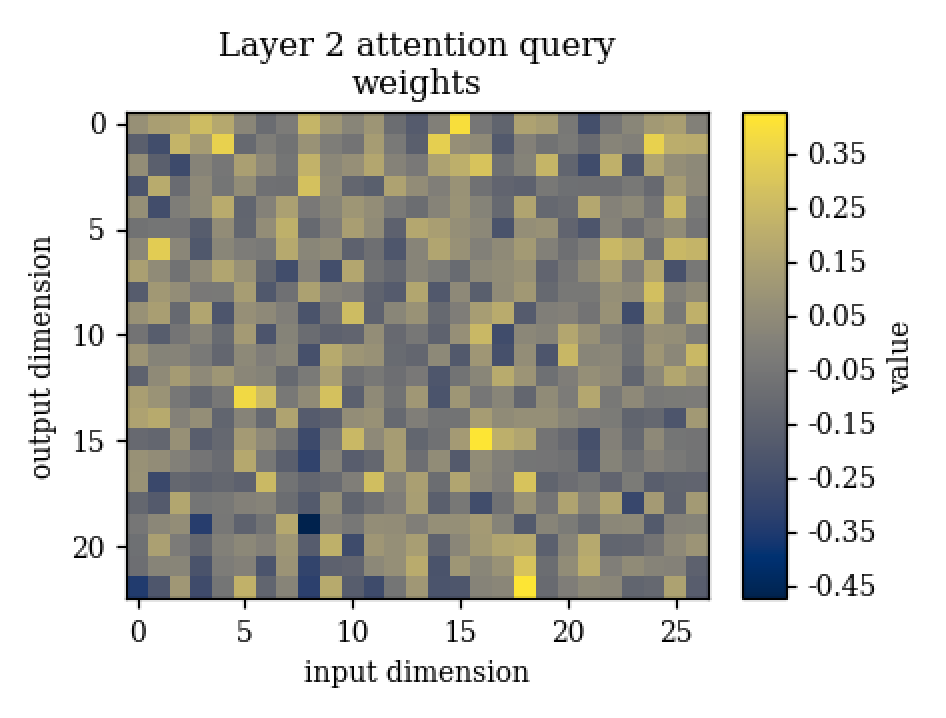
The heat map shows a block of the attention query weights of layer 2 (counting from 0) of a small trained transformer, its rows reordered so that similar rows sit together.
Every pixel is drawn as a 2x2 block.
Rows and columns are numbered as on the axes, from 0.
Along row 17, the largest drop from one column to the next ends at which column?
19
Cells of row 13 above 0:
13
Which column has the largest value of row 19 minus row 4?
1
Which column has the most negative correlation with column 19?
21
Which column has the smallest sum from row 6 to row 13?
12
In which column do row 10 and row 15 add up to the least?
8
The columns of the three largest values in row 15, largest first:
16, 10, 17
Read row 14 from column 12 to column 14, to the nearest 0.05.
-0.1 0 -0.05
